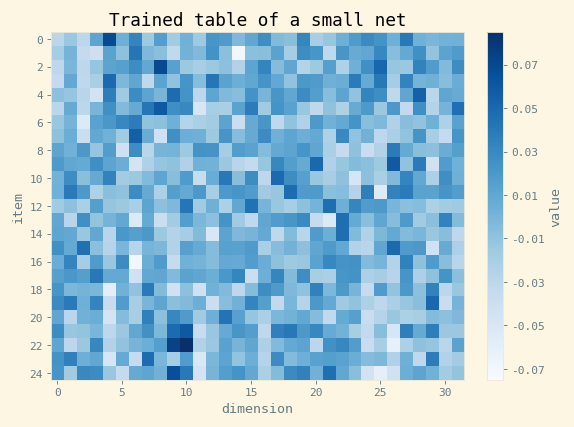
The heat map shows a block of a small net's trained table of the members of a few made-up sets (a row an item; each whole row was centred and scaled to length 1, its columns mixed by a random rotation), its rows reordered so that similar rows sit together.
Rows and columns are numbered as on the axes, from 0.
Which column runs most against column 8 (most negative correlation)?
22
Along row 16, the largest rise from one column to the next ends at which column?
7
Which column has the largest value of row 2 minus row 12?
8
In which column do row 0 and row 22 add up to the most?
10
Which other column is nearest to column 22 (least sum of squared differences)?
13
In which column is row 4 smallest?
3
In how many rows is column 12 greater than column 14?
12
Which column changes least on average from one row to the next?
0
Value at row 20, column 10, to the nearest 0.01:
0.02
